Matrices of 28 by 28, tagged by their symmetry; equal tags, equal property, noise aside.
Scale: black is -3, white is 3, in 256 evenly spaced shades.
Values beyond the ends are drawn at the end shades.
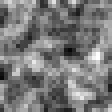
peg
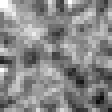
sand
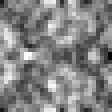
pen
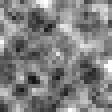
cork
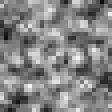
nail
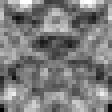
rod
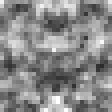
rod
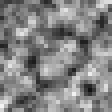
sand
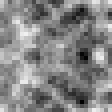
pen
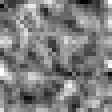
peg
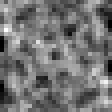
nail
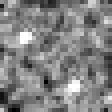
cork
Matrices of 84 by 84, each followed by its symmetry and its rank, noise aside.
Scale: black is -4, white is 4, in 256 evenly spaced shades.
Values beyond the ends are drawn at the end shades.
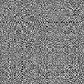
symmetric, rank five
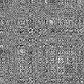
symmetric, rank six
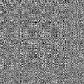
no symmetry, rank six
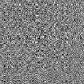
no symmetry, rank seven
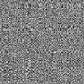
antisymmetric, rank six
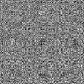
symmetric, rank six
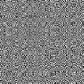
no symmetry, rank seven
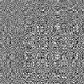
no symmetry, rank six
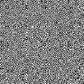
symmetric, rank seven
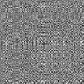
symmetric, rank five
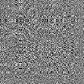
no symmetry, rank six
